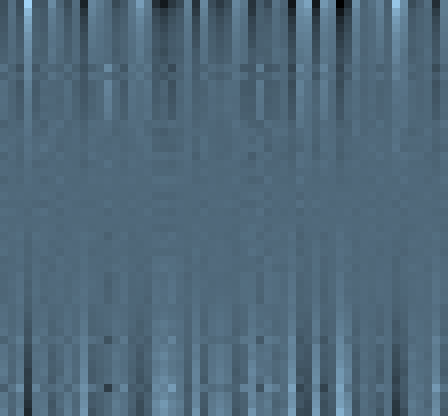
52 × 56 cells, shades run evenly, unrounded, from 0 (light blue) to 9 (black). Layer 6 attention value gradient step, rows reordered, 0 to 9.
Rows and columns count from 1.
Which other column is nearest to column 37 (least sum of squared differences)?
11
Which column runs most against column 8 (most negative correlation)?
33
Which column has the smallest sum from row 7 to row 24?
4
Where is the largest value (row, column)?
1, 43
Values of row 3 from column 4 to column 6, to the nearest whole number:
2 5 5
